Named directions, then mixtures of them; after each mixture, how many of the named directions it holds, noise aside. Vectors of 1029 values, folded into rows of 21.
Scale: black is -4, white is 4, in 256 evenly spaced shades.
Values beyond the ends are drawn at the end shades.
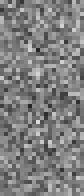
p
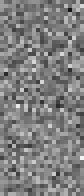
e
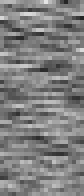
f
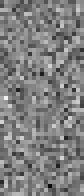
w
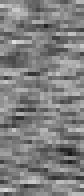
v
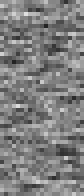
three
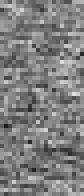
two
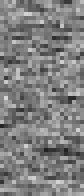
four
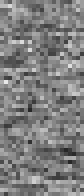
three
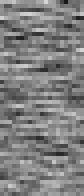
one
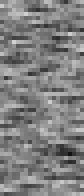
two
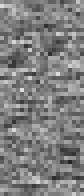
two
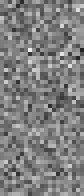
three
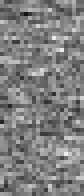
four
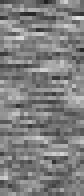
one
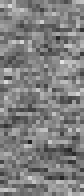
two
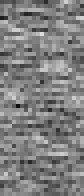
two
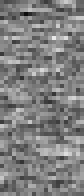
three
